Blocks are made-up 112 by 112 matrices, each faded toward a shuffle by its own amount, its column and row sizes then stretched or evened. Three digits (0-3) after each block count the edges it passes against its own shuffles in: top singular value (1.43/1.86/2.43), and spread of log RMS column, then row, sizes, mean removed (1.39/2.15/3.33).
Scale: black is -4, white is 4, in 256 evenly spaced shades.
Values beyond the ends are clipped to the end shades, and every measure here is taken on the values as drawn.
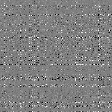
3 2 3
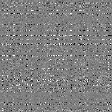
2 2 3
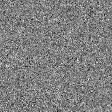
0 0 1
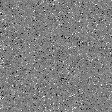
0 1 0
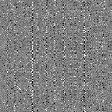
3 2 0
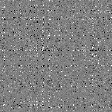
0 2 2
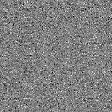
2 0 1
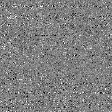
0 1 2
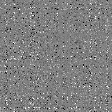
0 2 2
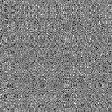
3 1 0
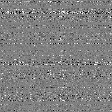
0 1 3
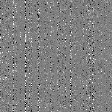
2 3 0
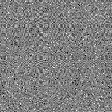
3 0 0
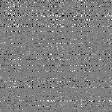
2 2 3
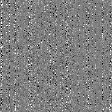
1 3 0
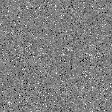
0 1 1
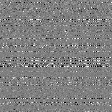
3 0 3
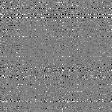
2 2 3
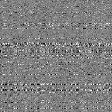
3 0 3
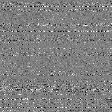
2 0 3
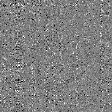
1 2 1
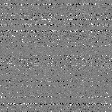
2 1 3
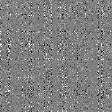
1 3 2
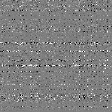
1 2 3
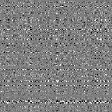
3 2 3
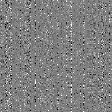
2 3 0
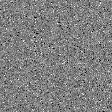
1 1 0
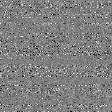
0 0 3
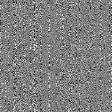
0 3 1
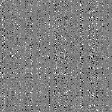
2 3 2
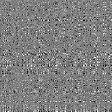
3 2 2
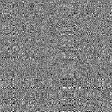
3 2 2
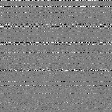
3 0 3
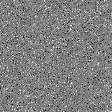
0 1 0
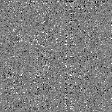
1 2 1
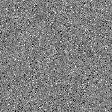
0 1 0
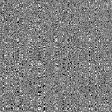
3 2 1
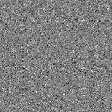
2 0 1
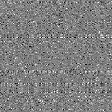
3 0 2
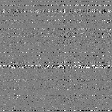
3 1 3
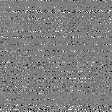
1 0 3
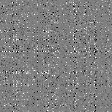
2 2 2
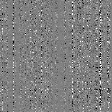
2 3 1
